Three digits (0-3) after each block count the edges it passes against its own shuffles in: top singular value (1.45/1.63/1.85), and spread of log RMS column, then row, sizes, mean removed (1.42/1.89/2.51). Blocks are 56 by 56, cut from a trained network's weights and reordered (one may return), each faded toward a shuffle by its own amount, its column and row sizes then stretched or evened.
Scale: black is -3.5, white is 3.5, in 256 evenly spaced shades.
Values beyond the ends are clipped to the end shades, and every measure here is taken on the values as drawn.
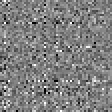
2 2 2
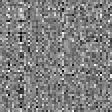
3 3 1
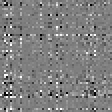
2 3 3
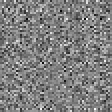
3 2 1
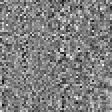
2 2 0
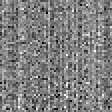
3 0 2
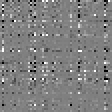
2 3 3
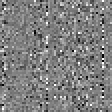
0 3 1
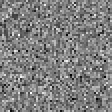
1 0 1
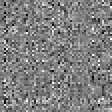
3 3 1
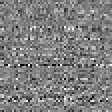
3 1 3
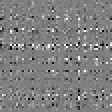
1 3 3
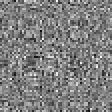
3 1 2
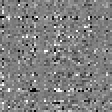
0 3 3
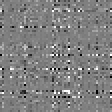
2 3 3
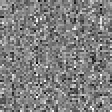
2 2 0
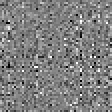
2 3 2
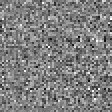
2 1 1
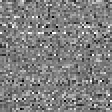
0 0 3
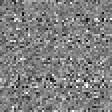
1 1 3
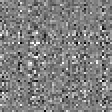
3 3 2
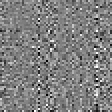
3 3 1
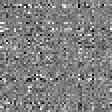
2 2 3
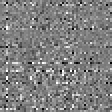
1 2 3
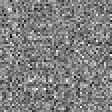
1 1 1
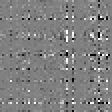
3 3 3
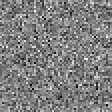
0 1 0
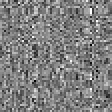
3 2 0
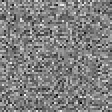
2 1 0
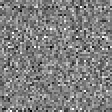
2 1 2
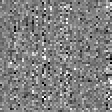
0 3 0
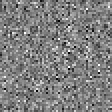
0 2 0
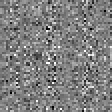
3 3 1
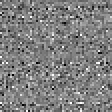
0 1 2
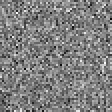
1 0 0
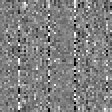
3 3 0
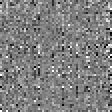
0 3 2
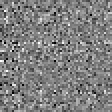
2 2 2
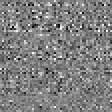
2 1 3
